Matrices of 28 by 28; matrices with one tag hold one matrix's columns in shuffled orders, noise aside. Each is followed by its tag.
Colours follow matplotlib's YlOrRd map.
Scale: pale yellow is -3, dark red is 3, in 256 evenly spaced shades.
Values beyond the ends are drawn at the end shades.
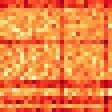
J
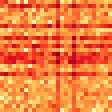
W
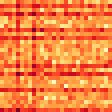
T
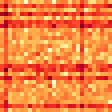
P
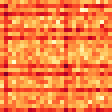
T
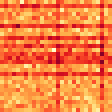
W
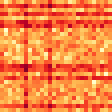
P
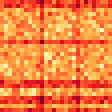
J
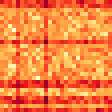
J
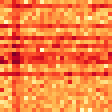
W
